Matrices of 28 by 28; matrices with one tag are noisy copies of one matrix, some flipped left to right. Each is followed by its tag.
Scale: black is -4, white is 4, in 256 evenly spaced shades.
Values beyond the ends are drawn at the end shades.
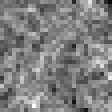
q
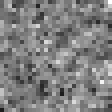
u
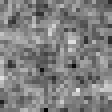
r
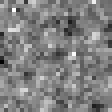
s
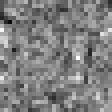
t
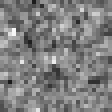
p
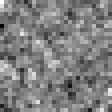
u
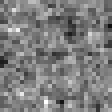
s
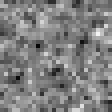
p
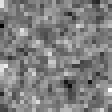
u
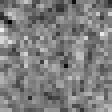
t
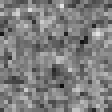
p
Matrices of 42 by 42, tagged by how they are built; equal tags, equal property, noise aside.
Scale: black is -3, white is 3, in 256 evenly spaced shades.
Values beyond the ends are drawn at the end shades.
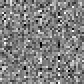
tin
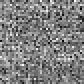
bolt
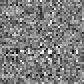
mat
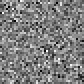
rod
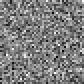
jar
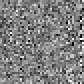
tin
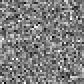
jar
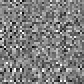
mat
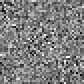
rod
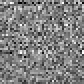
mat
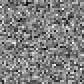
jar
